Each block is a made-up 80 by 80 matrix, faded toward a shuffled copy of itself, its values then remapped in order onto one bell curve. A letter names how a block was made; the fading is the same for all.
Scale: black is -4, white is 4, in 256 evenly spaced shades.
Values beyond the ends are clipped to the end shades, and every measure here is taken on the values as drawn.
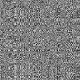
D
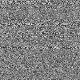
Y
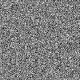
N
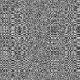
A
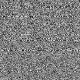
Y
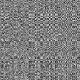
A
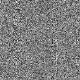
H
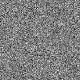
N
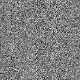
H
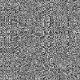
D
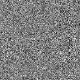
H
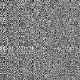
D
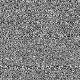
Y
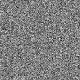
N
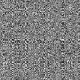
D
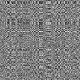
A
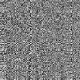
D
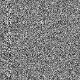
H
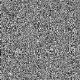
H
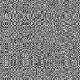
A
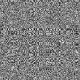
D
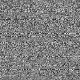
Y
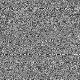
Y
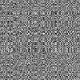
A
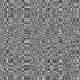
A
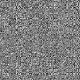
D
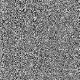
H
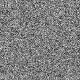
N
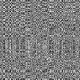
A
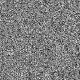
N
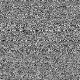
Y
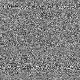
Y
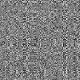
D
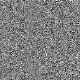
H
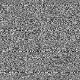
Y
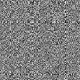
D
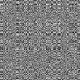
A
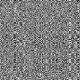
D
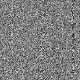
H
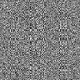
D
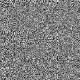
H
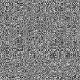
D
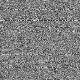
Y
